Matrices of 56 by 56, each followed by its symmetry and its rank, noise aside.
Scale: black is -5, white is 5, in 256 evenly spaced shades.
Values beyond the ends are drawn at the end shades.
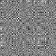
symmetric, rank four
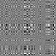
antisymmetric, rank two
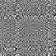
no symmetry, rank four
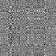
no symmetry, rank four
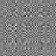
antisymmetric, rank two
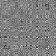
symmetric, rank four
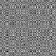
antisymmetric, rank two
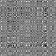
symmetric, rank three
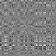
no symmetry, rank two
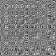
symmetric, rank four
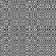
no symmetry, rank two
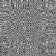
no symmetry, rank four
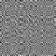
no symmetry, rank three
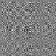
no symmetry, rank four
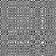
symmetric, rank two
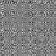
antisymmetric, rank four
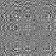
symmetric, rank four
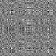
antisymmetric, rank four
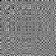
symmetric, rank three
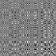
no symmetry, rank two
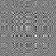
symmetric, rank two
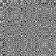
symmetric, rank four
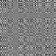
no symmetry, rank two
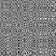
antisymmetric, rank four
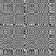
antisymmetric, rank two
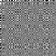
no symmetry, rank two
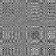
symmetric, rank two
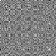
symmetric, rank four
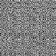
no symmetry, rank four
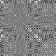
symmetric, rank three
